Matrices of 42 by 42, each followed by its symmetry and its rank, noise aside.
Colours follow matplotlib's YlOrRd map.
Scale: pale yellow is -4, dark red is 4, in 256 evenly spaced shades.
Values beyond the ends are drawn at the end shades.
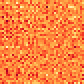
antisymmetric, rank six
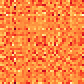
no symmetry, rank four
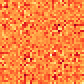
symmetric, rank eight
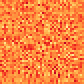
antisymmetric, rank six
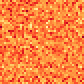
no symmetry, rank eight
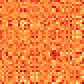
symmetric, rank four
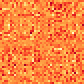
no symmetry, rank eight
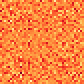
no symmetry, rank six
